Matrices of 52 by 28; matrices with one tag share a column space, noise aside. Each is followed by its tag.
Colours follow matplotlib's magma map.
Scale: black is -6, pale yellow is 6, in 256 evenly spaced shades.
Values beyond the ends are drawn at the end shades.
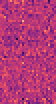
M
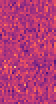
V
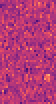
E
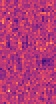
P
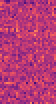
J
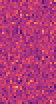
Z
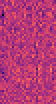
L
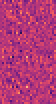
Z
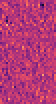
E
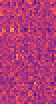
J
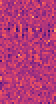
J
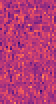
E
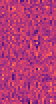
M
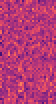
M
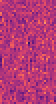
P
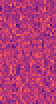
V
